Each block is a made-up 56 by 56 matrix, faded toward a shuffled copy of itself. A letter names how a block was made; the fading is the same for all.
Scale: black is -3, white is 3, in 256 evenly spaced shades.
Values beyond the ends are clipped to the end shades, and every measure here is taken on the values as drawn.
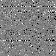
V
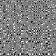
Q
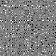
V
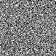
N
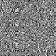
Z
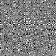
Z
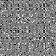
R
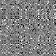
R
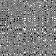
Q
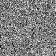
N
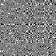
Q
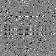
V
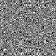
Z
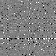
Q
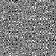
Z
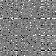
Q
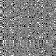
R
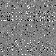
V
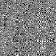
Z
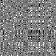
R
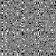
R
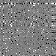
Q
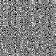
Z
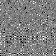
V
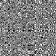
Z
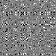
Q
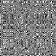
R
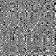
R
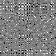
Q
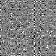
R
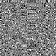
Z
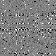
V
